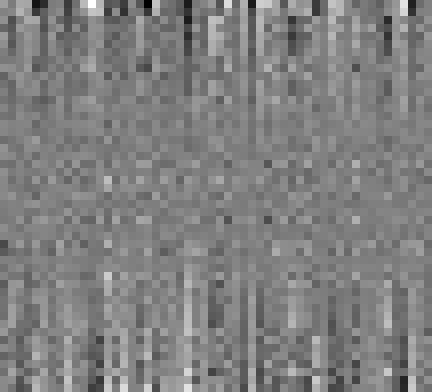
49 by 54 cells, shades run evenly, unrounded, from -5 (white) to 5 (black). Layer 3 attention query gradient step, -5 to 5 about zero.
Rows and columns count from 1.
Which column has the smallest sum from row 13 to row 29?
45
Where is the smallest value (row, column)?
1, 12
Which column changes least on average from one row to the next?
41
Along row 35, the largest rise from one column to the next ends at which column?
15
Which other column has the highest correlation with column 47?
46
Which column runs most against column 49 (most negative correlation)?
27
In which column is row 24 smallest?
14
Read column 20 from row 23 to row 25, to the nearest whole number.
0 0 -1
